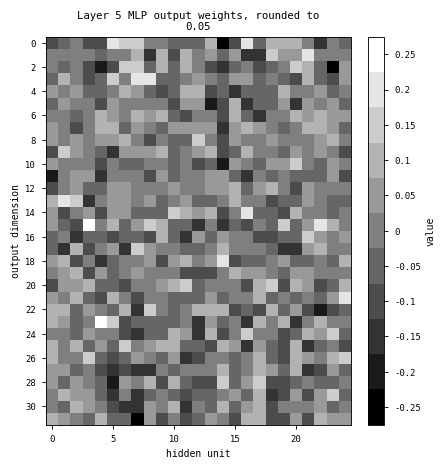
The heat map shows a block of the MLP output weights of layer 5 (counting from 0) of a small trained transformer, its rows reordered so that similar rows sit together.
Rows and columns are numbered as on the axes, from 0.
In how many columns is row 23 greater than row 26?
9
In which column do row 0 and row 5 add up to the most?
5
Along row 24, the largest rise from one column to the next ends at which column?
13
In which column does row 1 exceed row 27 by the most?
21
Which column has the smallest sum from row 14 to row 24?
12
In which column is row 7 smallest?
14
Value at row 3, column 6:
0
